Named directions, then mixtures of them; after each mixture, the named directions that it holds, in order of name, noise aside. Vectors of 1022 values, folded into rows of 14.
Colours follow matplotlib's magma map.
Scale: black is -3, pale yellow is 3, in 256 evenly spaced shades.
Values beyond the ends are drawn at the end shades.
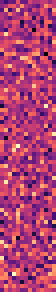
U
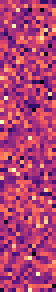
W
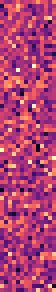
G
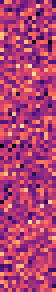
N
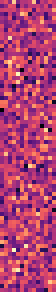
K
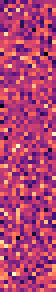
U.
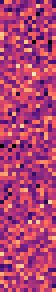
N.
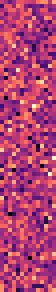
G, W.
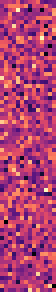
G, W.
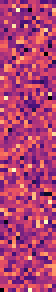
U, W.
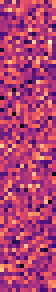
K, N.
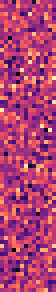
K.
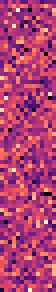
U, W.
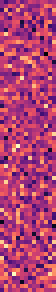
U.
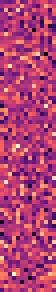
U.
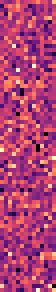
G.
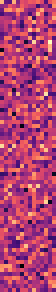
K, N.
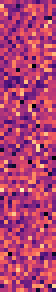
G.
